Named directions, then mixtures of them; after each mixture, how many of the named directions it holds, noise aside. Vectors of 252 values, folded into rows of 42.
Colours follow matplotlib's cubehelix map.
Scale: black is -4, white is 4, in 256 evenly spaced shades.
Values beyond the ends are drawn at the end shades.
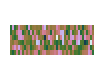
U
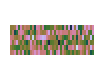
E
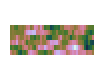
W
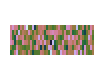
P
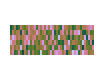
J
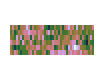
three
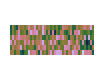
three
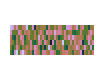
two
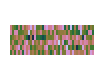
one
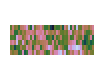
three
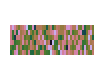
one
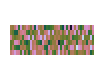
one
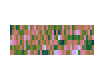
two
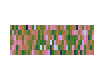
one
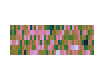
three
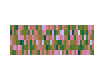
two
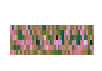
one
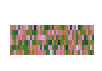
two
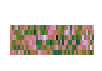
three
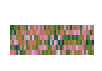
four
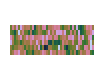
four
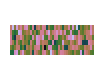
four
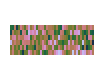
two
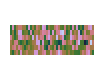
two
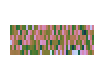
two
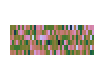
one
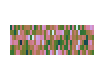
four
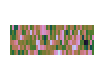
two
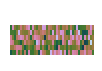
three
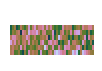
two
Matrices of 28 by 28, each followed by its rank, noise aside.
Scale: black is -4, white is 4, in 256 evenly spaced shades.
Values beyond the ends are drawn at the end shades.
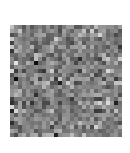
seven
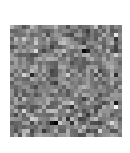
five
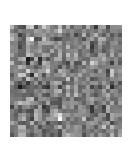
five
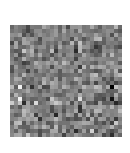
seven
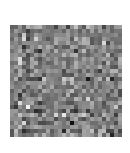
eight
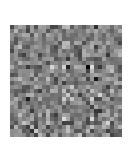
six
